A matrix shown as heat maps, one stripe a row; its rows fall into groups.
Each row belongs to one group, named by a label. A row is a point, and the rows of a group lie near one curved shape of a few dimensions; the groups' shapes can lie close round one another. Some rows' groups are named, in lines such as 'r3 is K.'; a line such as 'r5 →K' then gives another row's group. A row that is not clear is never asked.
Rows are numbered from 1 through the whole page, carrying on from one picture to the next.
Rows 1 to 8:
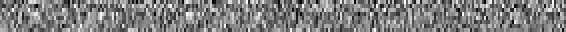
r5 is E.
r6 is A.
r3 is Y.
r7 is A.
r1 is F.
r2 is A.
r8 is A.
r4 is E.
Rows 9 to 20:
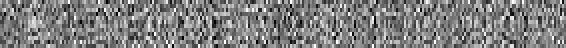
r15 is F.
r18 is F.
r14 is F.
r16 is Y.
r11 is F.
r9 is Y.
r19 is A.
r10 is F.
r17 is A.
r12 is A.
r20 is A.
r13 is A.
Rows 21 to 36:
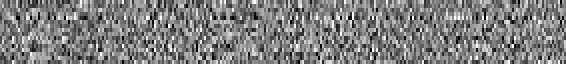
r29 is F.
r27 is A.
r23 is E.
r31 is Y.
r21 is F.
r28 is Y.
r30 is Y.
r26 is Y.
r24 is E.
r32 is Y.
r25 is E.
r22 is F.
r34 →F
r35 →F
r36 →Y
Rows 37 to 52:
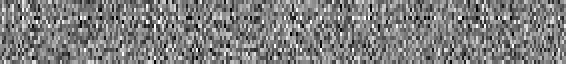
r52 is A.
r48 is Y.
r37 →Y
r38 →F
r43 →Y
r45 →A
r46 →Y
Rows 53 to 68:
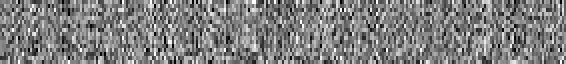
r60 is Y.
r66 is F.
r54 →A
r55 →F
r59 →A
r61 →A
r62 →Y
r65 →F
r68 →Y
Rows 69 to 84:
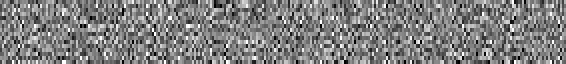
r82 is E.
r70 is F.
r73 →A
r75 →E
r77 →Y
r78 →E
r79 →F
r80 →Y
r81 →Y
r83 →F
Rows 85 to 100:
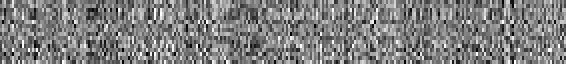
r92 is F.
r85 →Y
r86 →A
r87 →A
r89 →F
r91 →A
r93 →A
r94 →Y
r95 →F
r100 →Y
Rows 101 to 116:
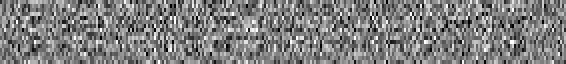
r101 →F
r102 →Y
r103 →Y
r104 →E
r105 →E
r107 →Y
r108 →F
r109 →F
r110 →A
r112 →Y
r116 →F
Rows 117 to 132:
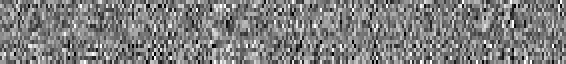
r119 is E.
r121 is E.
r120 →Y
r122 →Y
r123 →A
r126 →E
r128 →F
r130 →A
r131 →Y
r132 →E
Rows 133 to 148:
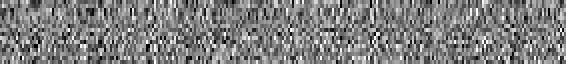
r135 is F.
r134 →F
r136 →F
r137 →A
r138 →E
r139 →Y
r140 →Y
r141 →A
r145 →F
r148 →A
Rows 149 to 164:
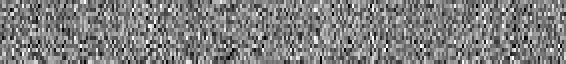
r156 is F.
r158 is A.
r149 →E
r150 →E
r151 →A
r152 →F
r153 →F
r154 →F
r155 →A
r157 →F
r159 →E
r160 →F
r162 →E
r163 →Y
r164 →E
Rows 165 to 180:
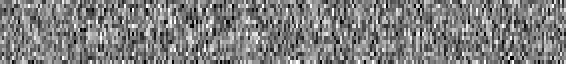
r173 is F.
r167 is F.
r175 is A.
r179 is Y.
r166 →F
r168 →F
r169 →F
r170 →Y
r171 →A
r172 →E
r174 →E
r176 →Y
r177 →Y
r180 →Y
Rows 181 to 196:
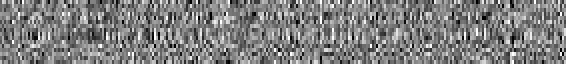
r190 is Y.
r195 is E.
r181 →E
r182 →Y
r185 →E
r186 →Y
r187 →E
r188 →F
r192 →E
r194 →Y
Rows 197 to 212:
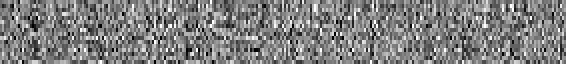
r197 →E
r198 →A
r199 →A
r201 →F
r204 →E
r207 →Y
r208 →F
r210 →A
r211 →A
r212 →E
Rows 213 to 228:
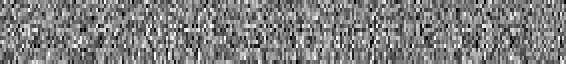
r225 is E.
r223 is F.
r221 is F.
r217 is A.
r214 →F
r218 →F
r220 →E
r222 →A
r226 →A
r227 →A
